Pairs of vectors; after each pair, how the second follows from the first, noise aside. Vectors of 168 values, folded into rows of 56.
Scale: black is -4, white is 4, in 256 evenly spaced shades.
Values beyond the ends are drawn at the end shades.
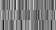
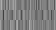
wrapped around, shrunk.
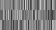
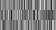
copied.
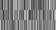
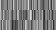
reversed.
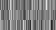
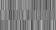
negated, shrunk.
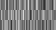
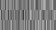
negated, shrunk.
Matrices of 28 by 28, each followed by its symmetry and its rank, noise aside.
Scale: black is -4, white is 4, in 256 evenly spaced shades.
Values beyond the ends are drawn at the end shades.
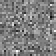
antisymmetric, rank eight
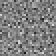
antisymmetric, rank eight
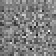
antisymmetric, rank eight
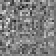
antisymmetric, rank six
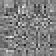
no symmetry, rank four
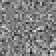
no symmetry, rank eight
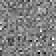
antisymmetric, rank eight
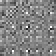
symmetric, rank four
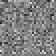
no symmetry, rank six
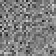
symmetric, rank eight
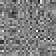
no symmetry, rank four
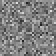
no symmetry, rank eight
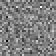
antisymmetric, rank six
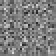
no symmetry, rank four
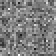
no symmetry, rank eight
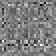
no symmetry, rank four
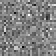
no symmetry, rank eight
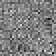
symmetric, rank six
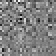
no symmetry, rank four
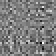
no symmetry, rank four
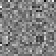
no symmetry, rank four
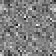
antisymmetric, rank six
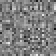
no symmetry, rank four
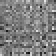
antisymmetric, rank four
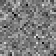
symmetric, rank eight
